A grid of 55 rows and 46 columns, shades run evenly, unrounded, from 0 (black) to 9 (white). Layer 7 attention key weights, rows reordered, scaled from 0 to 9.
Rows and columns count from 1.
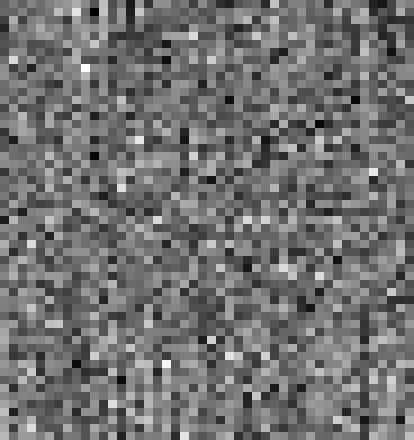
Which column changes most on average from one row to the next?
11
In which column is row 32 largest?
45
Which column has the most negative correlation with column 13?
41
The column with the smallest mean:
23
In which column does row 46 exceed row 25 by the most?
19
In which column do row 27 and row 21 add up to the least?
37
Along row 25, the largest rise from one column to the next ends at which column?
20
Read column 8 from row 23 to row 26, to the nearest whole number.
6 3 4 3
